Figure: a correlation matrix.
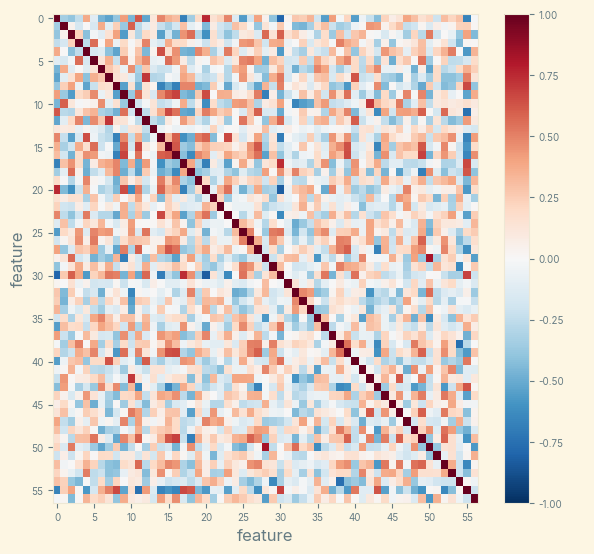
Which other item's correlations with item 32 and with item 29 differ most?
25
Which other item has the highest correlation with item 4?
14
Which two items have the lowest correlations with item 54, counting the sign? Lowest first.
38, 29
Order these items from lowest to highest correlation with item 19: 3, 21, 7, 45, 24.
21, 7, 3, 45, 24
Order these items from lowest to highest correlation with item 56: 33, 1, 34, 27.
33, 34, 1, 27
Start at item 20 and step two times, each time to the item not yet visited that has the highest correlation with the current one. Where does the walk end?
11
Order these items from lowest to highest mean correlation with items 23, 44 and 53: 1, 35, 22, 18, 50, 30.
30, 18, 35, 22, 1, 50
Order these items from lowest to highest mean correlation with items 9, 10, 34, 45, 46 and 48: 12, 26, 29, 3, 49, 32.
12, 32, 3, 29, 26, 49
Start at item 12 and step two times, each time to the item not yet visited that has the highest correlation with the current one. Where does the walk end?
40
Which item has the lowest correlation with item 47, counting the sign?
41
